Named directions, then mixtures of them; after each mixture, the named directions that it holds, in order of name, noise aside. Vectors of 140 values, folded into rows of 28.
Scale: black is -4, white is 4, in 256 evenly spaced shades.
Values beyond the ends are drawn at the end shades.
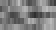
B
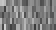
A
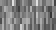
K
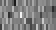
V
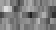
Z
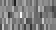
V.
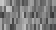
A, Z.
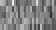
A, K.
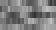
B.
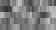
B, Z.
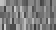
A.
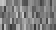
A.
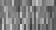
K, V.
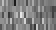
A, V.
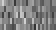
A, V.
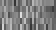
K, V.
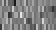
V.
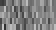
A.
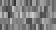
V, Z.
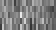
K, V.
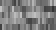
B, V.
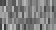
A, V.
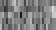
V, Z.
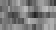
B.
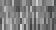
K, V.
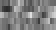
Z.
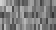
A, Z.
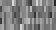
B, K.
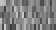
A.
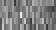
K, V.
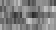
B, V.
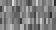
B, K.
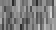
K.
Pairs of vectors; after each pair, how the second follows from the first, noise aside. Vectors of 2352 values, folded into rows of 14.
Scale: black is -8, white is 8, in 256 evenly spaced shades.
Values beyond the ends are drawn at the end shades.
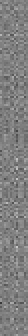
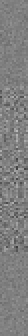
negated, partly zeroed.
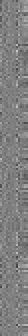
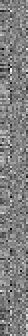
reversed, negated, scaled up.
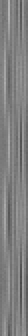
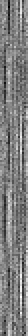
negated, scaled up.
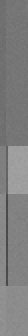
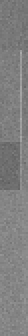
reversed, negated, shrunk.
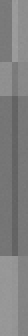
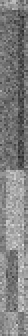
wrapped around, scaled up.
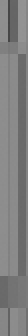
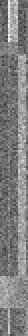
negated, scaled up.
